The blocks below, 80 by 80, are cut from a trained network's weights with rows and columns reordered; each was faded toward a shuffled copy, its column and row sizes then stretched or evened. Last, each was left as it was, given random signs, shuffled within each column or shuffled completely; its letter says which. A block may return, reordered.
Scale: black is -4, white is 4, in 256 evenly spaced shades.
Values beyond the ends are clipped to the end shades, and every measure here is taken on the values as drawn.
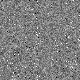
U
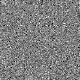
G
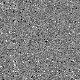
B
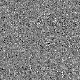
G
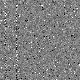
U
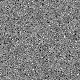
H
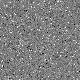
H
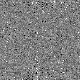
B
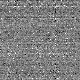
G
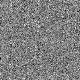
U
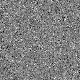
H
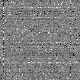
G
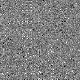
G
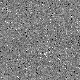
U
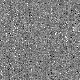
U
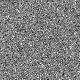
H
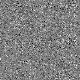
B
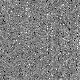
U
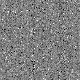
U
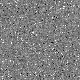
H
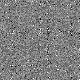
B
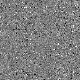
B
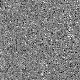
U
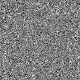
B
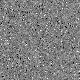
H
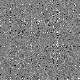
B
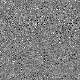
B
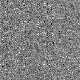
G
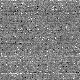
G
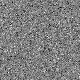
H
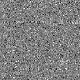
G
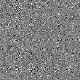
G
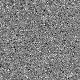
H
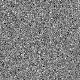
U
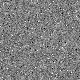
H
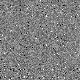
B
